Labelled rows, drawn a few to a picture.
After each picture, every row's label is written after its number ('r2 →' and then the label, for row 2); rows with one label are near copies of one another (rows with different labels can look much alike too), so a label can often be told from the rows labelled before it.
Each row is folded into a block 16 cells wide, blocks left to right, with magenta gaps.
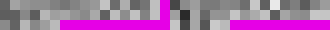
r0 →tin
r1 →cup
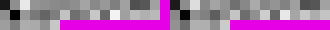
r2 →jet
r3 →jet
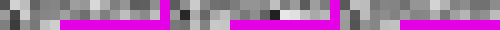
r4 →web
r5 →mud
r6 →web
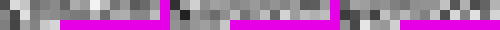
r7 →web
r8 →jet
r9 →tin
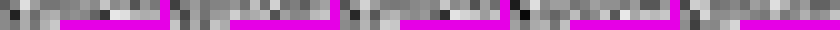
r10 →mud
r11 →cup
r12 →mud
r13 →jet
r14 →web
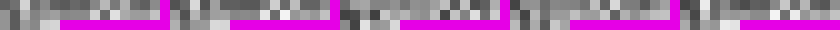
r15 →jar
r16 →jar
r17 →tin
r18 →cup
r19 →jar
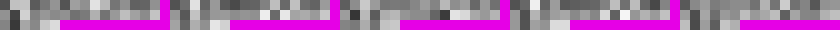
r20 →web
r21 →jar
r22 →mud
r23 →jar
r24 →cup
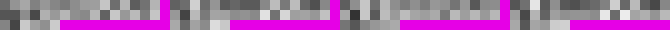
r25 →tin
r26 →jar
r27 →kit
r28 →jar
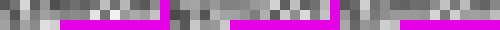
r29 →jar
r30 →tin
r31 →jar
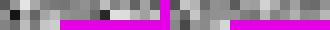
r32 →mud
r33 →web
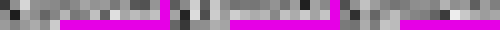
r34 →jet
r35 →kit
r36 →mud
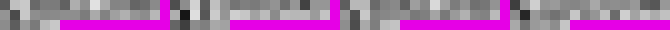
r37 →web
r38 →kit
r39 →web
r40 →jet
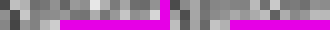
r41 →web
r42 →cup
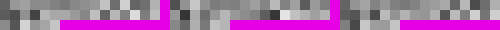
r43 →tin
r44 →mud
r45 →tin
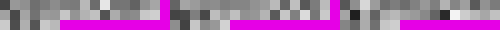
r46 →cup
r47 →tin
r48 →mud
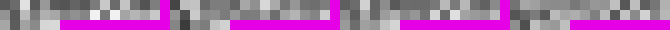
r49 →jar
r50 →web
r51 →jar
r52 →tin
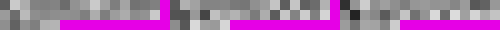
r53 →web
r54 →tin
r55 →jet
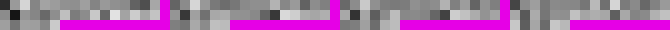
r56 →jet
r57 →mud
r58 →mud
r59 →cup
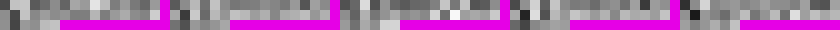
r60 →web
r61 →kit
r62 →jar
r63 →kit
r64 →jet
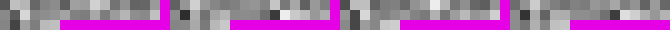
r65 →web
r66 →mud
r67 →web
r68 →mud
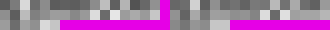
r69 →jar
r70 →jar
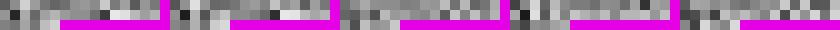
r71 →mud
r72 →mud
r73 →tin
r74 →kit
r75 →tin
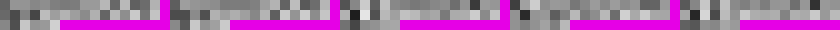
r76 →tin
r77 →tin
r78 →kit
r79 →jet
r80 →kit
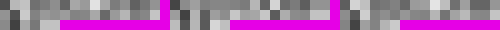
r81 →web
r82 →cup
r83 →web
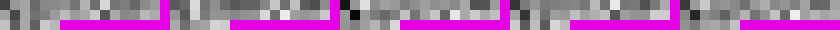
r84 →cup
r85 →jar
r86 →jet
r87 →cup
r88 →jet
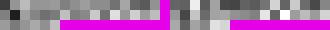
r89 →jet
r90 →jar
